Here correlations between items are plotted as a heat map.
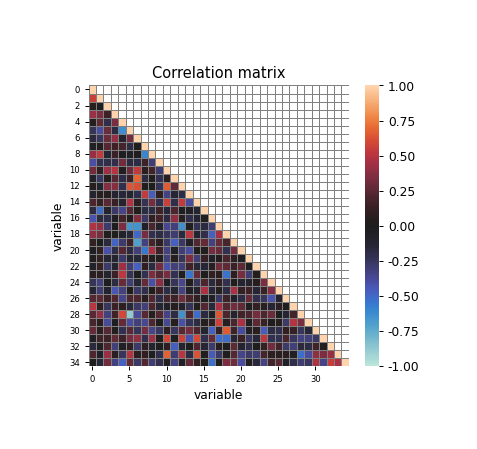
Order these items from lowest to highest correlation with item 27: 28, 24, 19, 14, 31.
31, 24, 14, 28, 19
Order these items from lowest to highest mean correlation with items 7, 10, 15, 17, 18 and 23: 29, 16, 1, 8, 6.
16, 6, 8, 29, 1
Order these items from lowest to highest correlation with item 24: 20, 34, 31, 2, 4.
31, 20, 2, 34, 4
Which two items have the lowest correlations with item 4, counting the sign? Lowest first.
5, 34
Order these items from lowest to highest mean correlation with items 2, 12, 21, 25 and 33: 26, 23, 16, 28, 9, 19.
28, 16, 9, 23, 19, 26
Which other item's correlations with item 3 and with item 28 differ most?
12
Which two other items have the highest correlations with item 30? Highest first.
18, 34
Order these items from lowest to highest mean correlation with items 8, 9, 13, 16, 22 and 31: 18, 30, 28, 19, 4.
30, 18, 19, 28, 4
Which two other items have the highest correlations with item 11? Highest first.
6, 16
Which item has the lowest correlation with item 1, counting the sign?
15
